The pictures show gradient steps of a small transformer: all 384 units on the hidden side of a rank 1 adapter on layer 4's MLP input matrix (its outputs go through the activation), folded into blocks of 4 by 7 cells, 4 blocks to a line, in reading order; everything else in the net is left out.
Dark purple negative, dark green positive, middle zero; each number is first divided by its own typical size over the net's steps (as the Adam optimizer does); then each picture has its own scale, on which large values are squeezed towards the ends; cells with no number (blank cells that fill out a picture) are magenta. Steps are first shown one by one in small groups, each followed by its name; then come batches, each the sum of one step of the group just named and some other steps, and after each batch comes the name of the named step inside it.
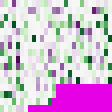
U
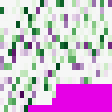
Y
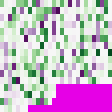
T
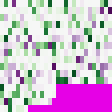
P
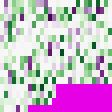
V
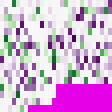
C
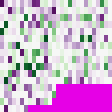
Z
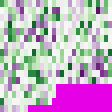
T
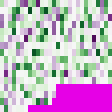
T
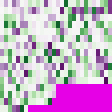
P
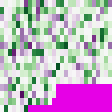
Y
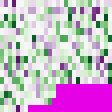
U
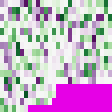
Z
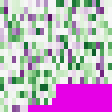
V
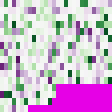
U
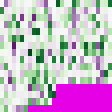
V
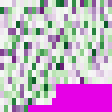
Y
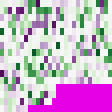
T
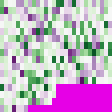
T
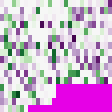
C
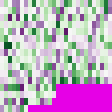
P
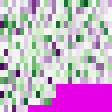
Z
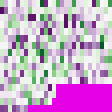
T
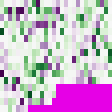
T
